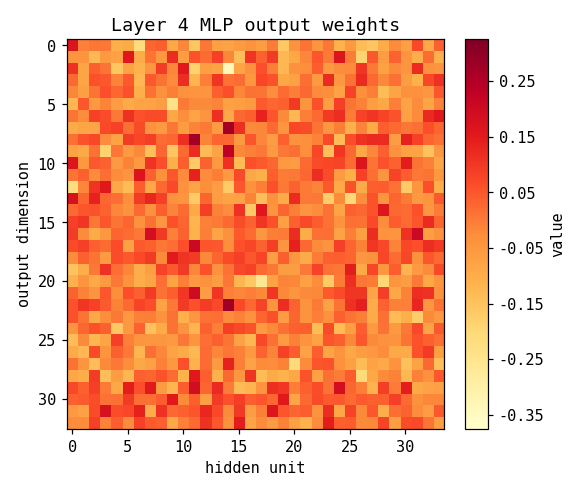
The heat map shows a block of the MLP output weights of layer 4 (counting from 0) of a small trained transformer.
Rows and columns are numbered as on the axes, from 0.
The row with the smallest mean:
20
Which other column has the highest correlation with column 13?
5
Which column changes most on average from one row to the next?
11
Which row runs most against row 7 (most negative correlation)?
2
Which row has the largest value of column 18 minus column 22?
31
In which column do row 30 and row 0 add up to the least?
6
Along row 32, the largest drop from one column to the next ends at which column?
16
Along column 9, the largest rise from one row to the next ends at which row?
30
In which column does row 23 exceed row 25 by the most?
0
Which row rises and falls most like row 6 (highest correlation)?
3
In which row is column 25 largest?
19
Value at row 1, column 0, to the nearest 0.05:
-0.05
